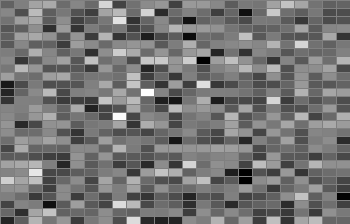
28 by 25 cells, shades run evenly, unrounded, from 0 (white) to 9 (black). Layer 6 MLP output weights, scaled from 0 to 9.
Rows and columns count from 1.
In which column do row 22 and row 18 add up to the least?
3
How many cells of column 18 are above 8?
3
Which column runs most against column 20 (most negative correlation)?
12
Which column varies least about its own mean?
24
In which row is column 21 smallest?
1
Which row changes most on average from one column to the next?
28
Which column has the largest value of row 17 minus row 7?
9
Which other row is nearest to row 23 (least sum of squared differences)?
7
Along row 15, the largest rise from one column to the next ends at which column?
10
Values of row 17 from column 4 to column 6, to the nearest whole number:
4 6 7
